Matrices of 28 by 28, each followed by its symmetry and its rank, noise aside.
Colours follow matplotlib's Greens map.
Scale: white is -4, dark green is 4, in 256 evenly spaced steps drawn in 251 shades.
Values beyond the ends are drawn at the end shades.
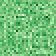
no symmetry, rank seven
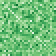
symmetric, rank eight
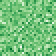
symmetric, rank six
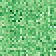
symmetric, rank eight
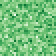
no symmetry, rank eight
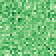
symmetric, rank six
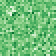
symmetric, rank six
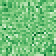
symmetric, rank eight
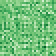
antisymmetric, rank eight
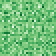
no symmetry, rank six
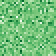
no symmetry, rank seven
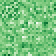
symmetric, rank seven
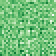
antisymmetric, rank six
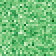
no symmetry, rank seven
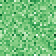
antisymmetric, rank six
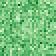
no symmetry, rank eight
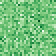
no symmetry, rank seven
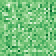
no symmetry, rank seven
